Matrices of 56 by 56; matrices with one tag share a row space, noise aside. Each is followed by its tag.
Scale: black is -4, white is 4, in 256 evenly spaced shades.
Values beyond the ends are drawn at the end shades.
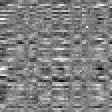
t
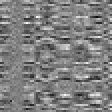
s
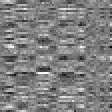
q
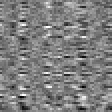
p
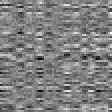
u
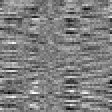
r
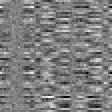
s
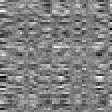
t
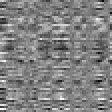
t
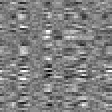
p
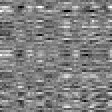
u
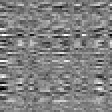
t
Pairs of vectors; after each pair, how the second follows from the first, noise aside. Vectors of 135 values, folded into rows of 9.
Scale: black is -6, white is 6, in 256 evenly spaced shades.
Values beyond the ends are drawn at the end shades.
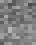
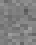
wrapped around, negated, shrunk.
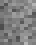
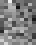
reversed, scaled up.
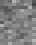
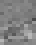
reversed, negated, partly zeroed.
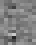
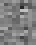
reversed.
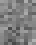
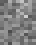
reversed, negated.
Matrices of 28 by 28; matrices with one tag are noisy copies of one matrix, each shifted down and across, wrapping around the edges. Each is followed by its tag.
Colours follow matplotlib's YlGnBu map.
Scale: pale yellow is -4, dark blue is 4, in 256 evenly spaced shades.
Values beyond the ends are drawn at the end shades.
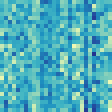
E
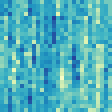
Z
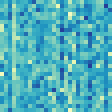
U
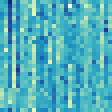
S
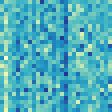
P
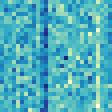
P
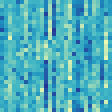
S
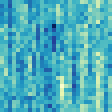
Z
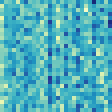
U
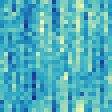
Z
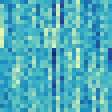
S
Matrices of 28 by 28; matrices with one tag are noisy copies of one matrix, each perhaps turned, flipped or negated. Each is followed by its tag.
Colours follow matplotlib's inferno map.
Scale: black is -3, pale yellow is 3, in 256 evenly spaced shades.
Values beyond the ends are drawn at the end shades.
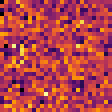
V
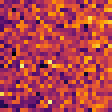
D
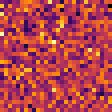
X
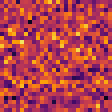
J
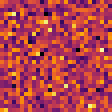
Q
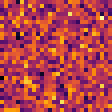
X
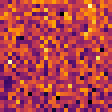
D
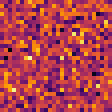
Q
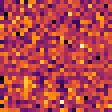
X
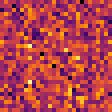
J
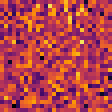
J
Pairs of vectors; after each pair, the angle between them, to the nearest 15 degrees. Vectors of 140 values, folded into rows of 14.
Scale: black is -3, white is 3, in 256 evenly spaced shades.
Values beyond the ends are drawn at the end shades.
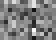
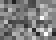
120 degrees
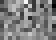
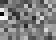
105 degrees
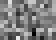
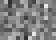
135 degrees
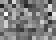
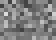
15 degrees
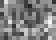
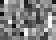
30 degrees
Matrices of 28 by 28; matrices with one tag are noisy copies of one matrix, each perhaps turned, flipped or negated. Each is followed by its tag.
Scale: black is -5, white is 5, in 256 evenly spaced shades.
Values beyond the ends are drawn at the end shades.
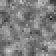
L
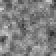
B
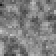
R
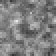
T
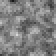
T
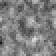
T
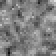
L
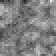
R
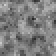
T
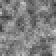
R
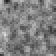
B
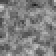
B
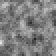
T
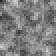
L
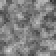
L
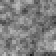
R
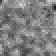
B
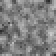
B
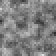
T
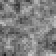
R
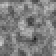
T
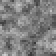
R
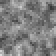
L
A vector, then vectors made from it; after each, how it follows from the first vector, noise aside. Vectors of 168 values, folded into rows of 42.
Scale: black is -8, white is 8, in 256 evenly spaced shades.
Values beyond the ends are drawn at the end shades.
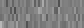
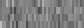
sign-scrambled.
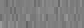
shrunk.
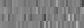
reversed, negated, partly zeroed.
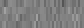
wrapped around, negated, shrunk.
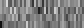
negated, scaled up.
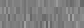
reversed, negated, shrunk.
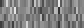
negated, scaled up.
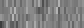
negated.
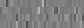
partly zeroed.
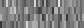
negated, scaled up.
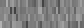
sign-scrambled.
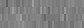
wrapped around, negated, shrunk.
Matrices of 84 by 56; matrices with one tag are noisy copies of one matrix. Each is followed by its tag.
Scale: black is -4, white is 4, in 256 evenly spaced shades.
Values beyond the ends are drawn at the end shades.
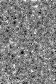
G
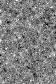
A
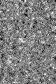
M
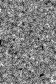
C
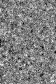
C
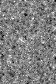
M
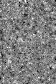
M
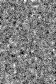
G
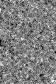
C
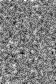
G
